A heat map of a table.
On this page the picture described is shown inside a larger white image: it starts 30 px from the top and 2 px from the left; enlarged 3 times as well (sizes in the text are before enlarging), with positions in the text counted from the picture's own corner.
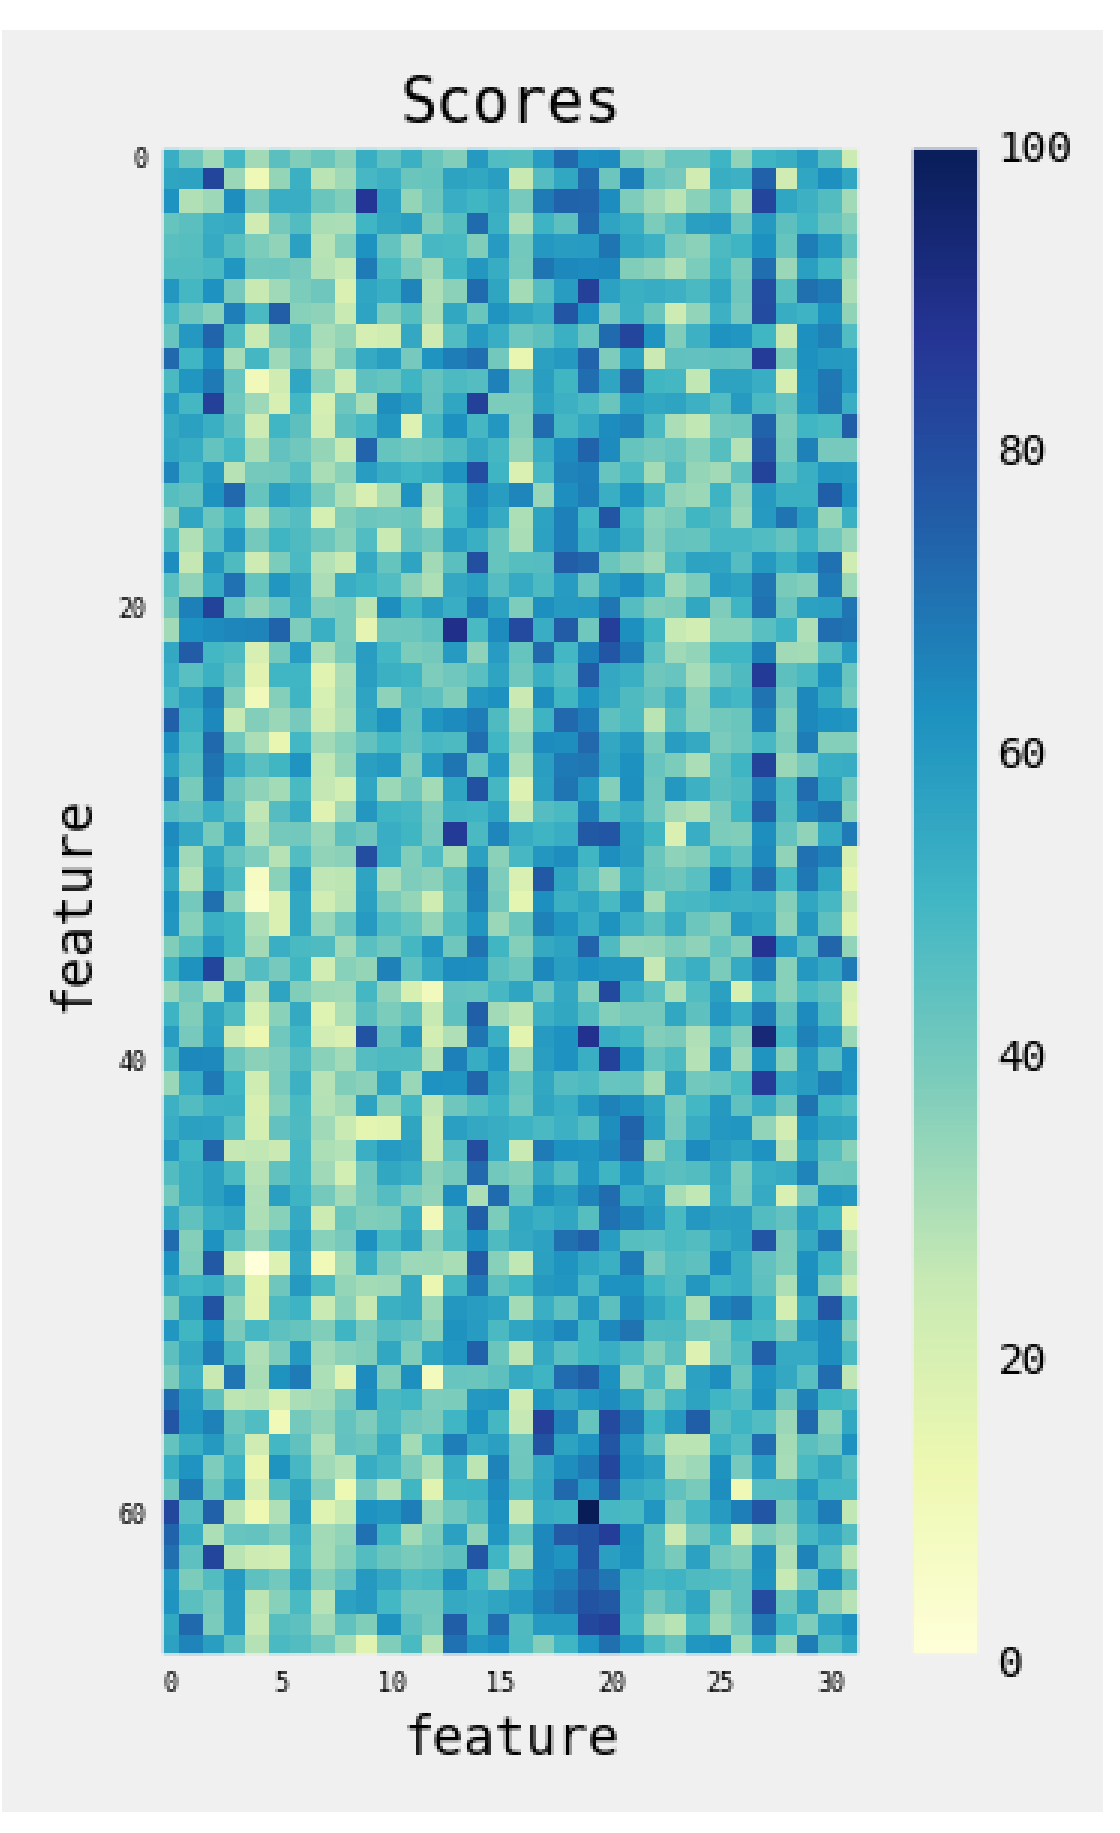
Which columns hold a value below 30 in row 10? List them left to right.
4, 5, 8, 24, 28
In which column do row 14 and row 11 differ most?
27
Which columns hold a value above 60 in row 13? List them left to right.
9, 18, 19, 20, 27, 29
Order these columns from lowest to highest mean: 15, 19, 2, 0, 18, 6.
6, 15, 0, 2, 18, 19
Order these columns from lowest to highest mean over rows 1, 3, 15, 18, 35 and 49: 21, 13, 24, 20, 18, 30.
24, 13, 20, 21, 18, 30
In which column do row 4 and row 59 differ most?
26
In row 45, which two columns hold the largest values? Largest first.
14, 29
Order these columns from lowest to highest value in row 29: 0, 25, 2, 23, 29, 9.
23, 25, 0, 2, 9, 29
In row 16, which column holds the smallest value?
7
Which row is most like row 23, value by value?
29
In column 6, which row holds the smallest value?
55
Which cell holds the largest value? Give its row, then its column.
60, 19
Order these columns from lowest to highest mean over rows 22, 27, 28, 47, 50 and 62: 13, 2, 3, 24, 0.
3, 24, 13, 0, 2
